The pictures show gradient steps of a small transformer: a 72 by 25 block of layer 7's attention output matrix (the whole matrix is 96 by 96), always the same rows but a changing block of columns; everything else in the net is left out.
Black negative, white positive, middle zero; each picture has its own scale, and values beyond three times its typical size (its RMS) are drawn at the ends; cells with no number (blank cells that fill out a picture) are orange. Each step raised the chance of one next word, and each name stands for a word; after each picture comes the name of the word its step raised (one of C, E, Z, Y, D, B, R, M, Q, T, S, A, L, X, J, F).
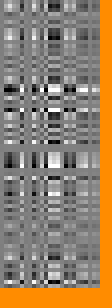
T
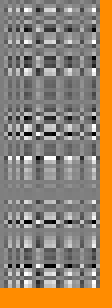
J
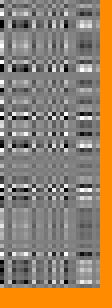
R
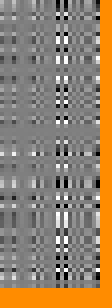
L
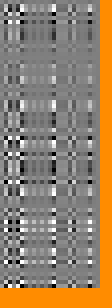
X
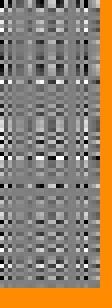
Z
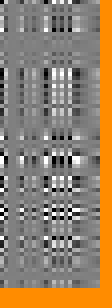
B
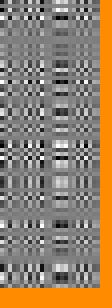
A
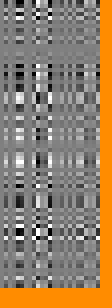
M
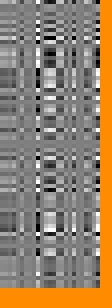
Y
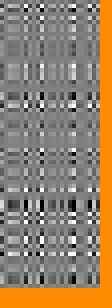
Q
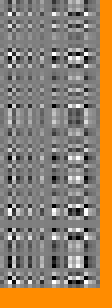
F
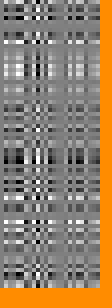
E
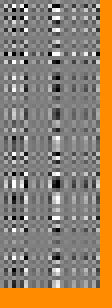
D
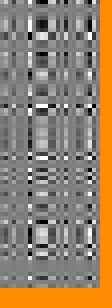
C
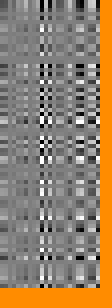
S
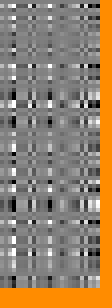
Q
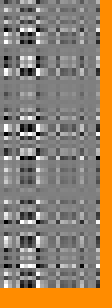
J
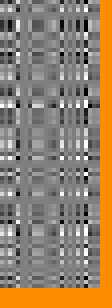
C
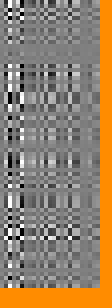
M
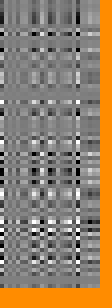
X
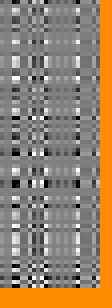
L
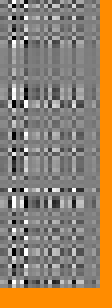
Q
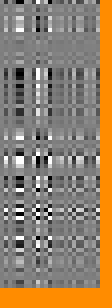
B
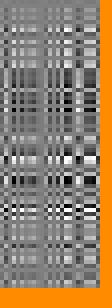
B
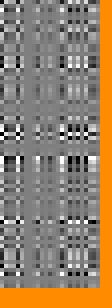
J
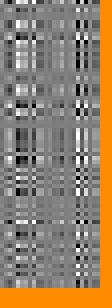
C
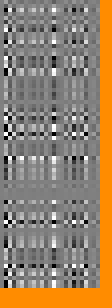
J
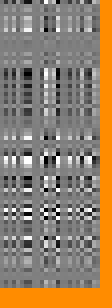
B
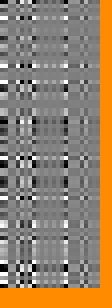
A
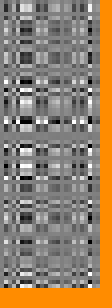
S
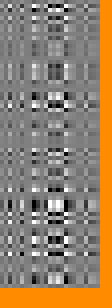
Q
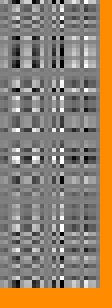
Y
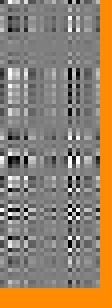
B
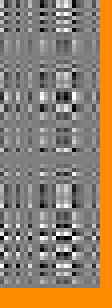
M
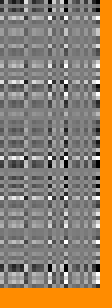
A
